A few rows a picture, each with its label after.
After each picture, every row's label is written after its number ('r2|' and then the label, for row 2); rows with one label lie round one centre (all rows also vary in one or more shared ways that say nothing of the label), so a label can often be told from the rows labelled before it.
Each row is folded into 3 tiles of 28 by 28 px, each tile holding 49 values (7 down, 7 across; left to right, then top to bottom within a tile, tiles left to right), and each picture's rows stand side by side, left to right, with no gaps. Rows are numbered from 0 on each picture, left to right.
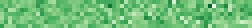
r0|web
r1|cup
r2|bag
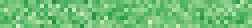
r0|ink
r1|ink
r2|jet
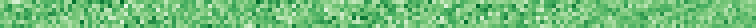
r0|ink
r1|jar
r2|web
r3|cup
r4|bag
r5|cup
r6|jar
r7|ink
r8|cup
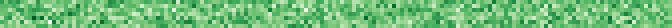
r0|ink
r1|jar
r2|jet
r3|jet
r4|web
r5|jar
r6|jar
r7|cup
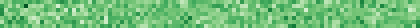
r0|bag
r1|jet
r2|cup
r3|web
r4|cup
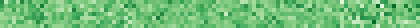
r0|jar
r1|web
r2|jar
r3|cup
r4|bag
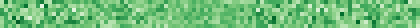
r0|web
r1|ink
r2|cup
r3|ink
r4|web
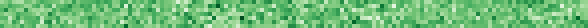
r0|web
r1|ink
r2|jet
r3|cup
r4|jar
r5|bag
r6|jar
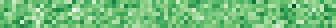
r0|cup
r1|jar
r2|jar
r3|jar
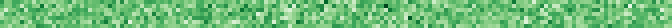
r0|jar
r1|bag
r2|ink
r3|bag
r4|cup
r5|ink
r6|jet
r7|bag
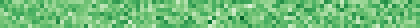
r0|jar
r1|ink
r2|jet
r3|cup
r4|bag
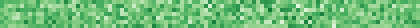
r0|jet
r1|jar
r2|bag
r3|bag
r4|ink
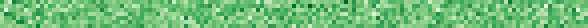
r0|web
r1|bag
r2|jar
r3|cup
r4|bag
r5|jar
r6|ink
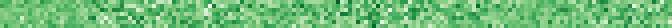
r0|jar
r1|ink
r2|web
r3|cup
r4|web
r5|web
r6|cup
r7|bag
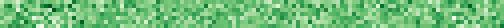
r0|cup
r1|jar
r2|ink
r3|cup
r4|ink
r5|jar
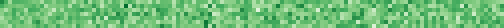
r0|jar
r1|jar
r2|bag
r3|web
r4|bag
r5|cup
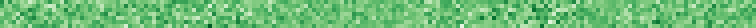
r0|jet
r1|cup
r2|jar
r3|web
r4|bag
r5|jet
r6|ink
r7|jet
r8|web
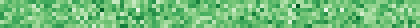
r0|bag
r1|web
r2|jar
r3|jet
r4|bag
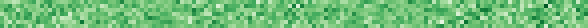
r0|ink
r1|cup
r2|jet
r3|web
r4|bag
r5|web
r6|jet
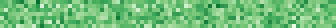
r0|ink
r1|jet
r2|cup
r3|jet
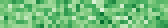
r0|web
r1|jar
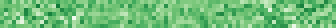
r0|ink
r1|cup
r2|web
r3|web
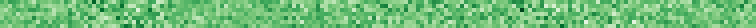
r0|jet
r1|cup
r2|jar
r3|cup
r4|web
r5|bag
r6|bag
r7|ink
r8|web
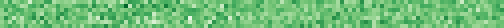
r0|cup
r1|bag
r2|jar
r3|jet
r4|jet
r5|ink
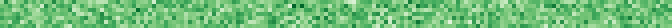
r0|ink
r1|bag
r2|jet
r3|cup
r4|cup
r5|ink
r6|cup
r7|ink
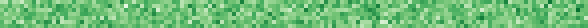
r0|cup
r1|web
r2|web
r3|bag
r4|ink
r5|jet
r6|jar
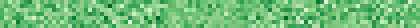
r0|jar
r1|bag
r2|jar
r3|jet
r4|cup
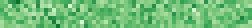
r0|bag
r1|cup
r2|web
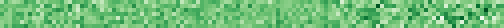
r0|cup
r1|jar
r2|cup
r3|jet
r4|jet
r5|ink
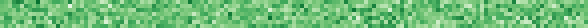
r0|ink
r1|jar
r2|ink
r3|bag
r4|jet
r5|bag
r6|ink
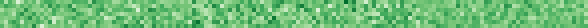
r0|jet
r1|jar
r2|jet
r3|web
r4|bag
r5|jet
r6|jar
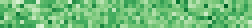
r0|bag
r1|jet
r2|bag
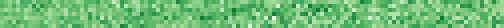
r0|jar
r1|web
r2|web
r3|jar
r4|jar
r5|cup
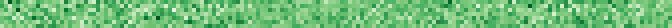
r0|bag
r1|jet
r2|jet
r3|cup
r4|ink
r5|jar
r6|ink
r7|cup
